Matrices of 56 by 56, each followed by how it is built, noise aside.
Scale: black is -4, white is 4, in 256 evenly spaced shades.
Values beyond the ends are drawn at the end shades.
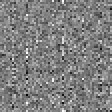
uneven columns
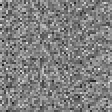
repeating rows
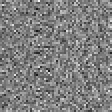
repeating rows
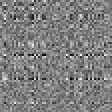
low rank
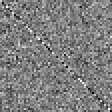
diagonal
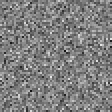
repeating rows
